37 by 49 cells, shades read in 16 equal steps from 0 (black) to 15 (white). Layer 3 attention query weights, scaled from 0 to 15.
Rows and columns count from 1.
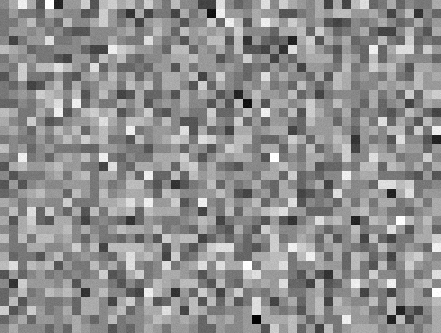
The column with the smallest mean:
37
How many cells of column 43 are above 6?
29
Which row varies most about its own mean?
1
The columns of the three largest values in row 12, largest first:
9, 7, 35
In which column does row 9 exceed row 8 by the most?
30
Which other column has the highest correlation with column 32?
40
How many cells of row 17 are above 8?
21
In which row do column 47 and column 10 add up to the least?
2
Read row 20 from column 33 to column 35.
12 6 7
